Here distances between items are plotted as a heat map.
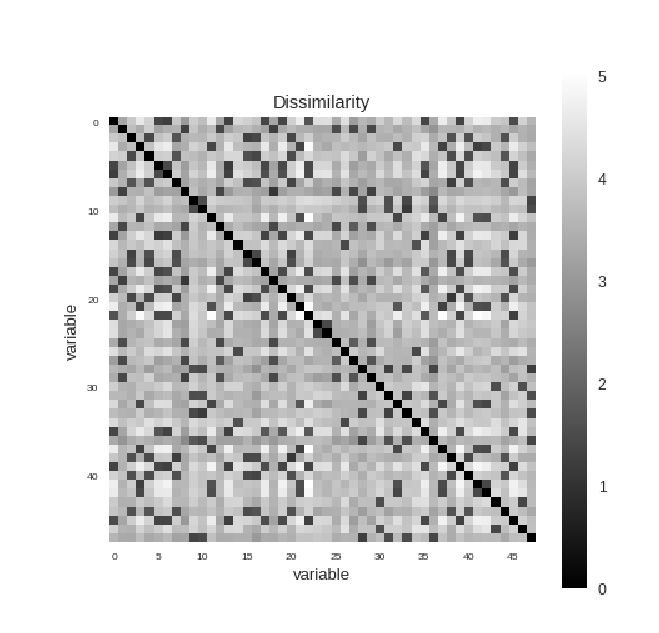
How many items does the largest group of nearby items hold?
10
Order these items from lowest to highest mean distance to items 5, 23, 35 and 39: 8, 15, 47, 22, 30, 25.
22, 8, 25, 47, 15, 30
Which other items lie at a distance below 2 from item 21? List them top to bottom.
3, 11, 32, 37, 41, 42
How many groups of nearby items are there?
8
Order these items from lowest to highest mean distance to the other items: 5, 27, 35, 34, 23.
27, 5, 35, 23, 34
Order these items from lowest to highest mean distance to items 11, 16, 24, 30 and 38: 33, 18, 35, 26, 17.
18, 33, 26, 17, 35
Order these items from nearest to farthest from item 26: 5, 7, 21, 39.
21, 7, 5, 39
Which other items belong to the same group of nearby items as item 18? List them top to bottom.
1, 8, 12, 25, 27, 29
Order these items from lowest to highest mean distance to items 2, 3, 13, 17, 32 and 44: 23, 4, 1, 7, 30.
7, 4, 1, 23, 30
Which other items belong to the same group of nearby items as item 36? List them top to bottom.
9, 10, 28, 31, 33, 47
